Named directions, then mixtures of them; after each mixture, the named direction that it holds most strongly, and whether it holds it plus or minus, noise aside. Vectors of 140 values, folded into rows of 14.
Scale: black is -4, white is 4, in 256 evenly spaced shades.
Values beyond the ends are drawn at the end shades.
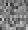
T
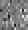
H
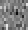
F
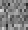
H, minus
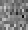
F, plus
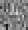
F, minus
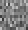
T, minus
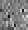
H, plus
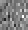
H, plus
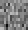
F, minus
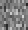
F, minus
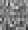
T, minus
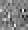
H, minus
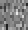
F, minus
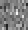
F, minus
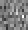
F, minus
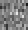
F, minus
